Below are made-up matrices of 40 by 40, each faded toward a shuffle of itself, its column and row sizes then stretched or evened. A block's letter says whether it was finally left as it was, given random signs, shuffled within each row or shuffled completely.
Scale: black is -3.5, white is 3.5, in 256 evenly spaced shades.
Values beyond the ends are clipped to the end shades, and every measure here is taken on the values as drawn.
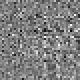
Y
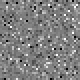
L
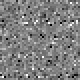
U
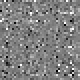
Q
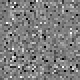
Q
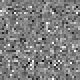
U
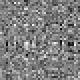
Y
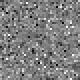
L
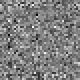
Q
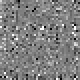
Q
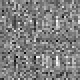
Y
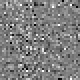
Y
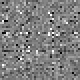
Q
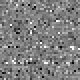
U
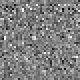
U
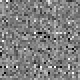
Q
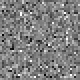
U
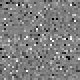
U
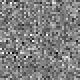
U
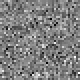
U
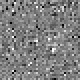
Y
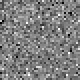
L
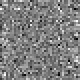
Y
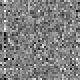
Y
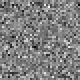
U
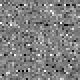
U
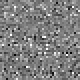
U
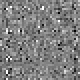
Y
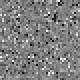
L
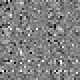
Q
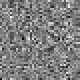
Y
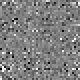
Y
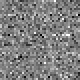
U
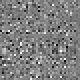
Y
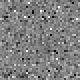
U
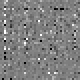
Q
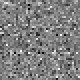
U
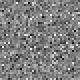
U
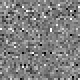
U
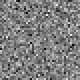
L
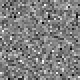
L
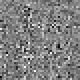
Q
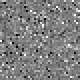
L
